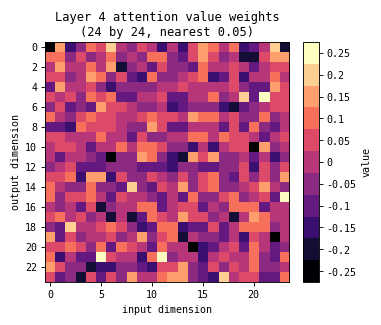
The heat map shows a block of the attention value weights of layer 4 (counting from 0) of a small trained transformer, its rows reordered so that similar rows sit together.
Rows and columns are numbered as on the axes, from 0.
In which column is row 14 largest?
8
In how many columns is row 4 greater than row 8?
8
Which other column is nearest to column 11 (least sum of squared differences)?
0
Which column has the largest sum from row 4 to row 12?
21
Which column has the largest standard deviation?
6
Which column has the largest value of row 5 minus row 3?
19
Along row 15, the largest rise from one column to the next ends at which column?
23
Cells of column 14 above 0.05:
4
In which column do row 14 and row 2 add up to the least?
7
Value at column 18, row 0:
0.1
